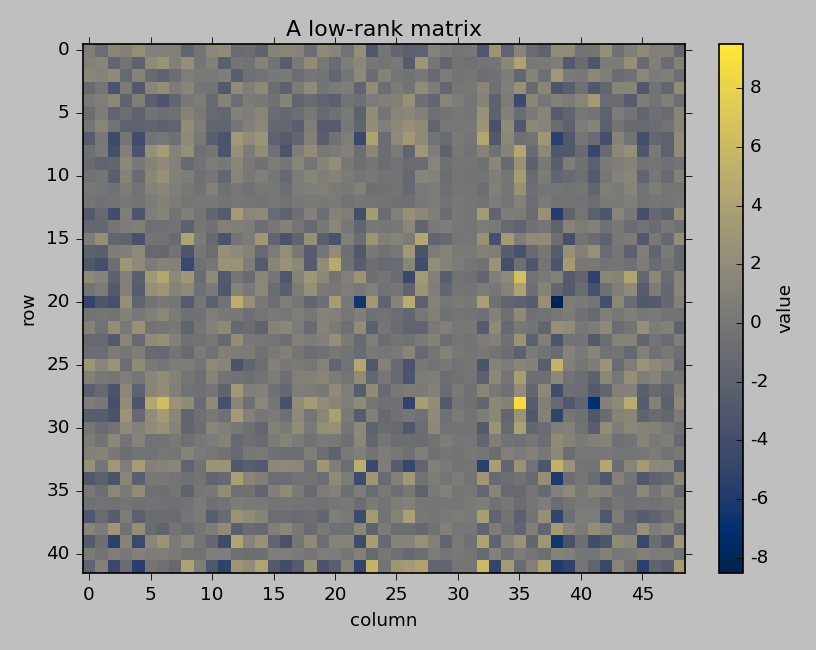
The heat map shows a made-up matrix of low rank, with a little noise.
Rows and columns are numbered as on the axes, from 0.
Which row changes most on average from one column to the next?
41
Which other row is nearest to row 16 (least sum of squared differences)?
14
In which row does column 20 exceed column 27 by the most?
17
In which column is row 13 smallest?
38
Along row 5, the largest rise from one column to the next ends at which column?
23
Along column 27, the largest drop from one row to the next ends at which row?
16
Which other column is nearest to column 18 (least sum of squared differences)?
27
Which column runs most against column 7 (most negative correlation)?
9
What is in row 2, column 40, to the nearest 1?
0
